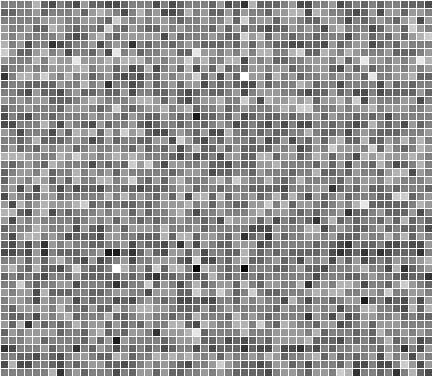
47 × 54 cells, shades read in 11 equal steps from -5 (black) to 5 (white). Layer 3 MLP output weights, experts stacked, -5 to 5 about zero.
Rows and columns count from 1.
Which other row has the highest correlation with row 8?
17
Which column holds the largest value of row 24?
6
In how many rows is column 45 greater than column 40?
19
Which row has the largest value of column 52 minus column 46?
38
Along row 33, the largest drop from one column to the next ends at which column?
26
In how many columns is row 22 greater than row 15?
23
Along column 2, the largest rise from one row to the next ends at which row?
27
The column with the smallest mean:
44
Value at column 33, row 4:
-1
